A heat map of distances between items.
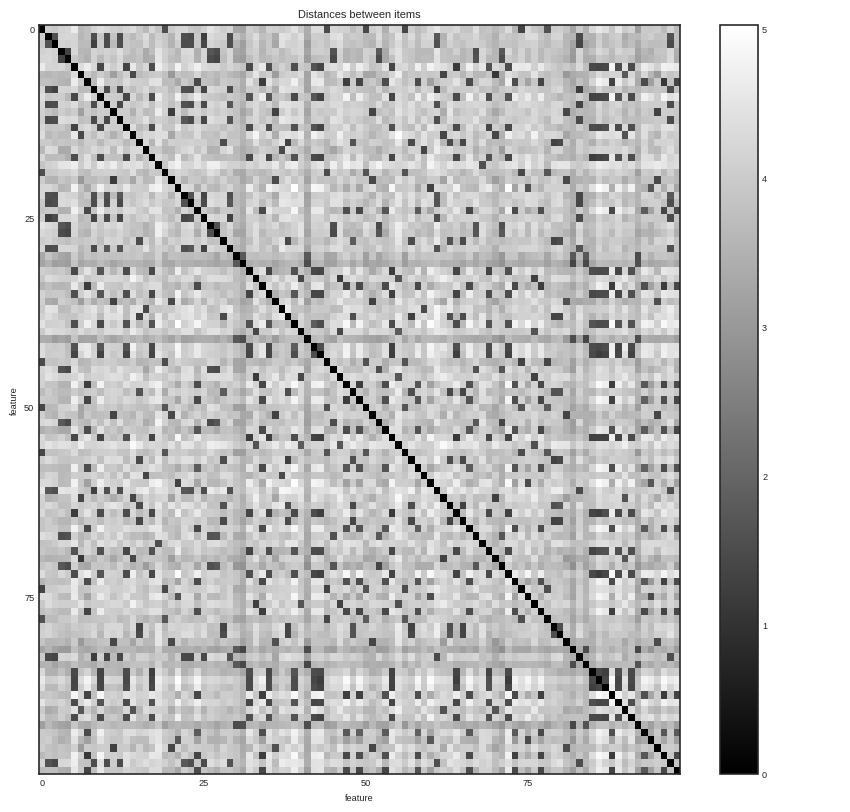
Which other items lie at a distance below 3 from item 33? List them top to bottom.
40, 46, 55, 76
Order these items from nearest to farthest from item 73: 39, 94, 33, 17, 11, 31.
94, 31, 33, 11, 17, 39
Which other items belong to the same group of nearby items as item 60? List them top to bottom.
21, 75, 94
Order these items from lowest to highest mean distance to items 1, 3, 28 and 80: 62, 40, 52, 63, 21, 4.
63, 4, 52, 62, 21, 40
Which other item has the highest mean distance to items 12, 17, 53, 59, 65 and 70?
55
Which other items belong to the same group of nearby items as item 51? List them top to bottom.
11, 20, 36, 81, 95
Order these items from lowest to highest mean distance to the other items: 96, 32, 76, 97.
32, 96, 97, 76
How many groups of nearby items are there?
13
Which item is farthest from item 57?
61
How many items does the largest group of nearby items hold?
18
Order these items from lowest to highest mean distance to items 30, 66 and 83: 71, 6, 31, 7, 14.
31, 7, 71, 6, 14
